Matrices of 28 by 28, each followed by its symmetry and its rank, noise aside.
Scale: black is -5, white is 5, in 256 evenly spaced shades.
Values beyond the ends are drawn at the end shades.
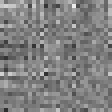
no symmetry, rank two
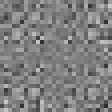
symmetric, rank three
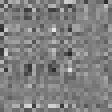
no symmetry, rank three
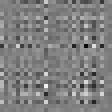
antisymmetric, rank two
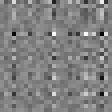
no symmetry, rank one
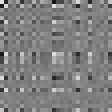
symmetric, rank one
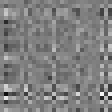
no symmetry, rank one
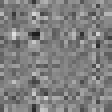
no symmetry, rank three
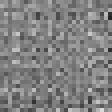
no symmetry, rank three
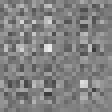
symmetric, rank two
